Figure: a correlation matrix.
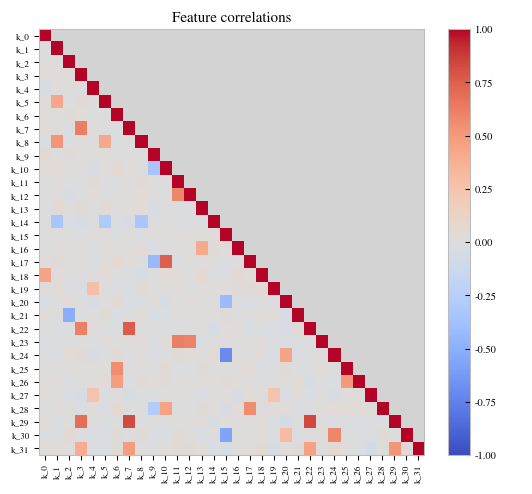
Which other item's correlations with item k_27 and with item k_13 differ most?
k_16
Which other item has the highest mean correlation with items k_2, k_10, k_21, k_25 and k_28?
k_17
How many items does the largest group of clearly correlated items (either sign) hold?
5
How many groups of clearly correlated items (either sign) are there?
10
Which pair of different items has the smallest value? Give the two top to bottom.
k_15, k_24
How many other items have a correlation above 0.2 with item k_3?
4
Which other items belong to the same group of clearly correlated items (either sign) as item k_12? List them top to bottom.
k_11, k_23
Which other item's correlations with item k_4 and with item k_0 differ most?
k_18
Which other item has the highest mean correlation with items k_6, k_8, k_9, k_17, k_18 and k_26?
k_25
